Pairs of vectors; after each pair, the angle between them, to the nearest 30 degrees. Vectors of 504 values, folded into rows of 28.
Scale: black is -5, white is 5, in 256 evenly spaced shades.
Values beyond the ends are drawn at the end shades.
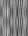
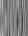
90 degrees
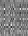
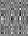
60 degrees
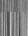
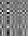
60 degrees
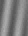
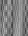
60 degrees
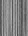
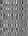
60 degrees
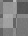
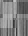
30 degrees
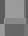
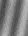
90 degrees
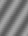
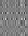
90 degrees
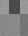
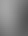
90 degrees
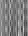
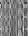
30 degrees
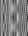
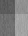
90 degrees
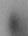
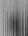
30 degrees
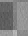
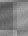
30 degrees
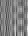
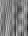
150 degrees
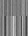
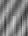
60 degrees
